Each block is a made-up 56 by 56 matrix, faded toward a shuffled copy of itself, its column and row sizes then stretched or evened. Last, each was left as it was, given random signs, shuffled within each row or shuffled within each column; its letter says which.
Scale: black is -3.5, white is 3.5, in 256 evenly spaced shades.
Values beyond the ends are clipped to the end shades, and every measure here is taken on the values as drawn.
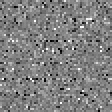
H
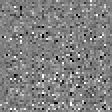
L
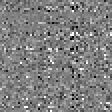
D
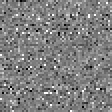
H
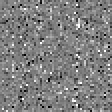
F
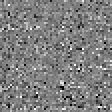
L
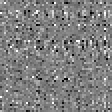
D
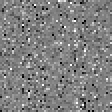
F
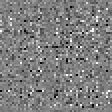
L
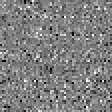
D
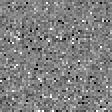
H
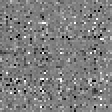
L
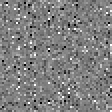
F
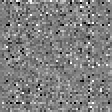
L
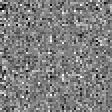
L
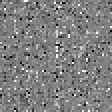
L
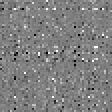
L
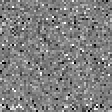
H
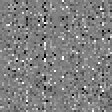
F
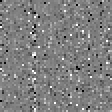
F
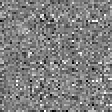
D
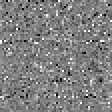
H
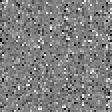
F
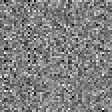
D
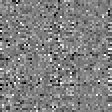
D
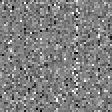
F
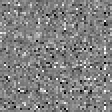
L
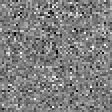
L
